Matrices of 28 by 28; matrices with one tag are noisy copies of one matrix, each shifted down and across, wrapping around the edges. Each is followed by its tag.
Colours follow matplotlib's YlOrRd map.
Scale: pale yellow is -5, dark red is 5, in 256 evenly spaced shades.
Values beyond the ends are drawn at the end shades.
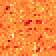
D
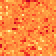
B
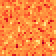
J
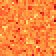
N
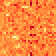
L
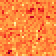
D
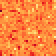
N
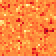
B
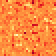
L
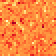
J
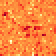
D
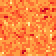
D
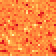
B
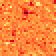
B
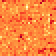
D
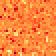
J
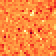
J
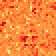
D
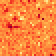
B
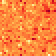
B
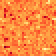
L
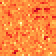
D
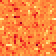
L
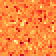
J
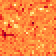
B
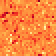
D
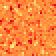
J
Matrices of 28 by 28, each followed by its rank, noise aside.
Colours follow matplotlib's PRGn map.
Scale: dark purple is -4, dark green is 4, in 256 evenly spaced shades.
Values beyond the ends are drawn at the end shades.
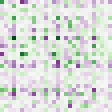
three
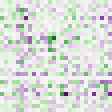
six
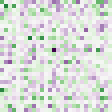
six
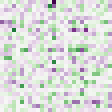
six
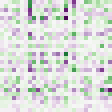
three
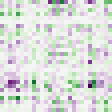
three
